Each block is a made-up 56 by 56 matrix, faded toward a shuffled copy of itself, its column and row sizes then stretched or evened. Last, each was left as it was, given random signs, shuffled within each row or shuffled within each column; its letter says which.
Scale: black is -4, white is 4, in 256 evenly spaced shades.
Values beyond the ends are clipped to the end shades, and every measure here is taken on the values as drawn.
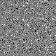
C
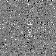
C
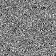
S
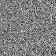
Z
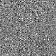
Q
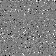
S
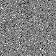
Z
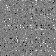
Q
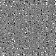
Q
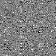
Q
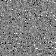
S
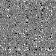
Q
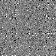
Q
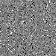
Z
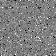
S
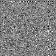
C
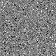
Z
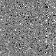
C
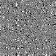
Q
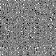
Q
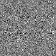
C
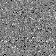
S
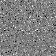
S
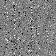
Z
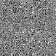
Q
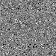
S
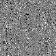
C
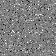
S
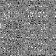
Q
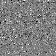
S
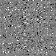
Q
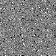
Q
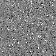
Z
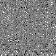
Q
